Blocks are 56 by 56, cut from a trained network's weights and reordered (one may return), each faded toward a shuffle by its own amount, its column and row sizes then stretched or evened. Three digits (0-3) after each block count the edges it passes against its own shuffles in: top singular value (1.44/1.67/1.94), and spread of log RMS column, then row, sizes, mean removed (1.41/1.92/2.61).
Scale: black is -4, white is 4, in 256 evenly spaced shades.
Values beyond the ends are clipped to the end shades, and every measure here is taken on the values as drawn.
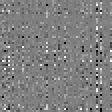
1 3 2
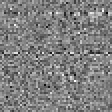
3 0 1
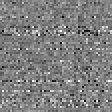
0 0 3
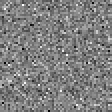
0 0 0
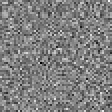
3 0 0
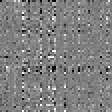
3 3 2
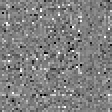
1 2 0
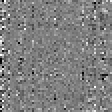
0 3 1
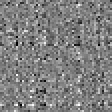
3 1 2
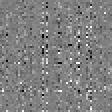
1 3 1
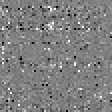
0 2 2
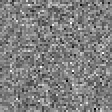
1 1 0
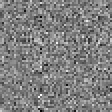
2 1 0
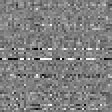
3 0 3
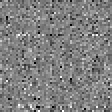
1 2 1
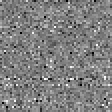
0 0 2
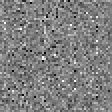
0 2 0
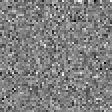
1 1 1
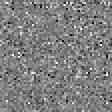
0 0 1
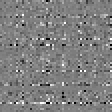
3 2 3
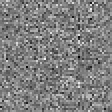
1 2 0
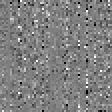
0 3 1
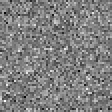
0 0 1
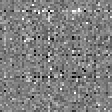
3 2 1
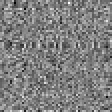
3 1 1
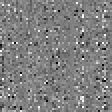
1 3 1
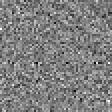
1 0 1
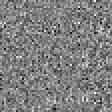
1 2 1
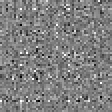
2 2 2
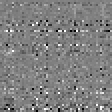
2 2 3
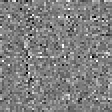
1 1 2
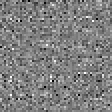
2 1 2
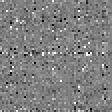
1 2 1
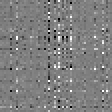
3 3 2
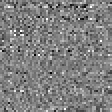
2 0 2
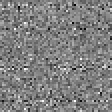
2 1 2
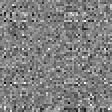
3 1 2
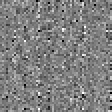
1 2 1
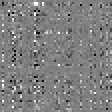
2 3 2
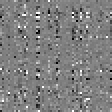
2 3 2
